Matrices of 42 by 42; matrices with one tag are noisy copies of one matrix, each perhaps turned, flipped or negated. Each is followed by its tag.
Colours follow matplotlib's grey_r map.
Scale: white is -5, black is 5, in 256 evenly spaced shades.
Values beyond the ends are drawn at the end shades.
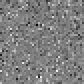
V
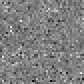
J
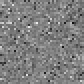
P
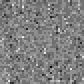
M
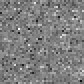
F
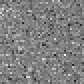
F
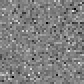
P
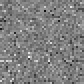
P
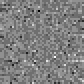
P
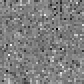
P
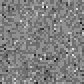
V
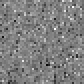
F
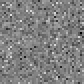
J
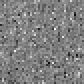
F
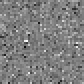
V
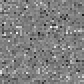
M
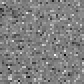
F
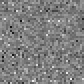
J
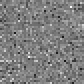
P
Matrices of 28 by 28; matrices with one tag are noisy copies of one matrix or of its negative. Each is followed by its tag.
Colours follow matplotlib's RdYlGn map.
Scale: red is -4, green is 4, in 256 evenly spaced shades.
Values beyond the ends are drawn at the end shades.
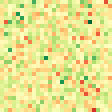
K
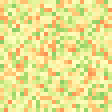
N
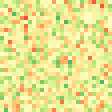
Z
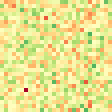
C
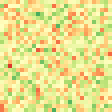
K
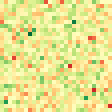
K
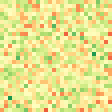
N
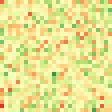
K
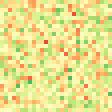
K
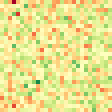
K
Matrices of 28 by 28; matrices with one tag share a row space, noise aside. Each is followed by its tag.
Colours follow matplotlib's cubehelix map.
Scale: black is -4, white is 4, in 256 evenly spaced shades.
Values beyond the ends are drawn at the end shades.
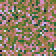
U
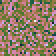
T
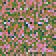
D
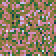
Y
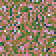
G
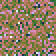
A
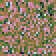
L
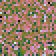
U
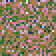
Y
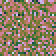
U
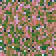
U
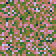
L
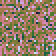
A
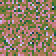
G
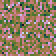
Y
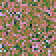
G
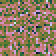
A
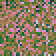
A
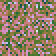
L
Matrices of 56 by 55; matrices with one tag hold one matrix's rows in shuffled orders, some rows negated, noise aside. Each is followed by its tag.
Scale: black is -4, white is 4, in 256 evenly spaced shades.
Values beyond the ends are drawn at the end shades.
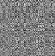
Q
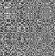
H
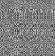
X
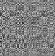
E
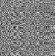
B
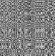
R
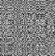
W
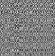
X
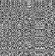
R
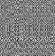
X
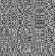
R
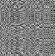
B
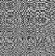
W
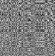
R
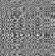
B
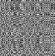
B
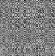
Q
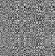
Q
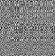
X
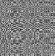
B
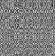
X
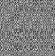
X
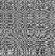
W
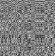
R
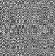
E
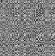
Q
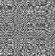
W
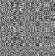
B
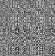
Q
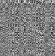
Q
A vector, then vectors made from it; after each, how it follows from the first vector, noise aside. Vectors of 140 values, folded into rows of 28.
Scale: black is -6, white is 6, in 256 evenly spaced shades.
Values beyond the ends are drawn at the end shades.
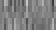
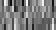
scaled up.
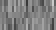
negated.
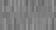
negated, shrunk.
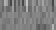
partly zeroed.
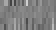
partly zeroed.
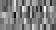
wrapped around, scaled up.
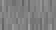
reversed, shrunk.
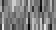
reversed, negated, scaled up.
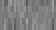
negated, shrunk.
